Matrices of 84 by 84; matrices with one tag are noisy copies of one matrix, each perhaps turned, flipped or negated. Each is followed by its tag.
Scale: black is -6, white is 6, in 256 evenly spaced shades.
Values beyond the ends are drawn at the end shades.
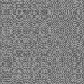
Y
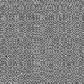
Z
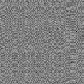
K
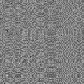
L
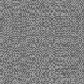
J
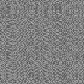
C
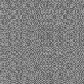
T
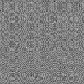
Y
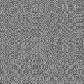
T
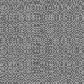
Z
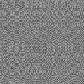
T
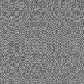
T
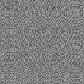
C
